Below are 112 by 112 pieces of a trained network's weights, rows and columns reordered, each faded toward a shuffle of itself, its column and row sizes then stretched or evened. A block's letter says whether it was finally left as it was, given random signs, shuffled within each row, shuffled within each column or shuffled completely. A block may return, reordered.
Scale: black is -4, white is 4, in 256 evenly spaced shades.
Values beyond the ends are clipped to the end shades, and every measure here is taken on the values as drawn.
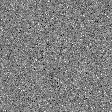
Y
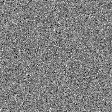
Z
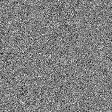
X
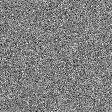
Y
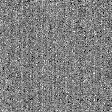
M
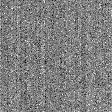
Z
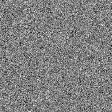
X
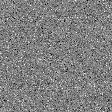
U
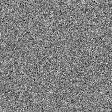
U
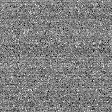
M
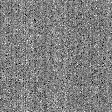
Z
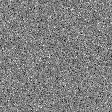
Y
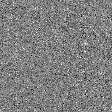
X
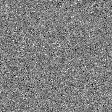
Y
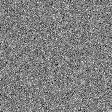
Y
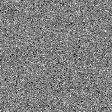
X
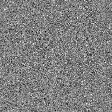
M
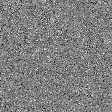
Y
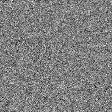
X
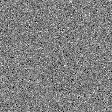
Z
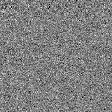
M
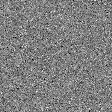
Y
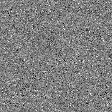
X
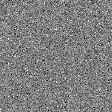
X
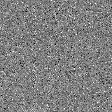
Z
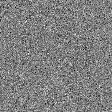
Z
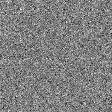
X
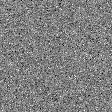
Y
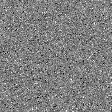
Z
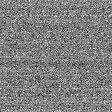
U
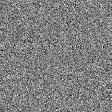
M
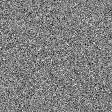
Y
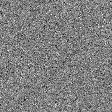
Z
